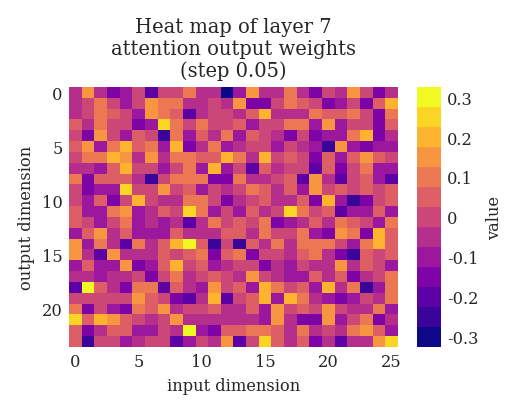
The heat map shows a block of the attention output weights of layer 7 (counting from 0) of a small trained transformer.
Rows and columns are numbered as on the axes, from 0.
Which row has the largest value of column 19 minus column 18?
8
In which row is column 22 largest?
0
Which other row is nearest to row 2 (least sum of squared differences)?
12
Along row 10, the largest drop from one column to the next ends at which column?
21
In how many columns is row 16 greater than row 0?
13
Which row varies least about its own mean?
17
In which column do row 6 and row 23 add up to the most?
15
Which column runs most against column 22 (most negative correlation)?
10
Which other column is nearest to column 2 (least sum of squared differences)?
16
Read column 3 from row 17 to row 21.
-0.05 -0.05 0 -0.1 0.15
